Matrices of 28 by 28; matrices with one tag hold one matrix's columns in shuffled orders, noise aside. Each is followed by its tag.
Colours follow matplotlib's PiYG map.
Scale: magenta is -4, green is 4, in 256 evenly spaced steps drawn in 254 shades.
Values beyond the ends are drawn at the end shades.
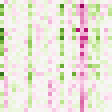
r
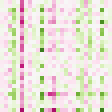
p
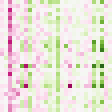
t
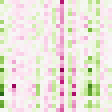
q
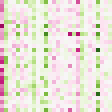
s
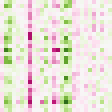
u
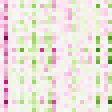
u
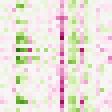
u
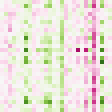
u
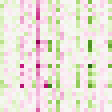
t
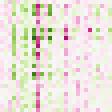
r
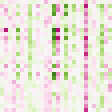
r
